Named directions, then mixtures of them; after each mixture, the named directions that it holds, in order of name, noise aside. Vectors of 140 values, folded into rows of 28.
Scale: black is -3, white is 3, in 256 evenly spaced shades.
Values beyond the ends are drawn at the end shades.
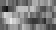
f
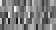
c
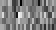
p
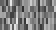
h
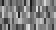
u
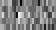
p.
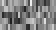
f, u.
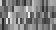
c, f.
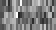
f, p.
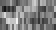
f, h.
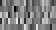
c.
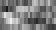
f.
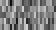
h.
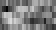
f.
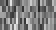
h.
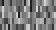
u.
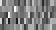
c.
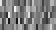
c.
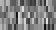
h, p.
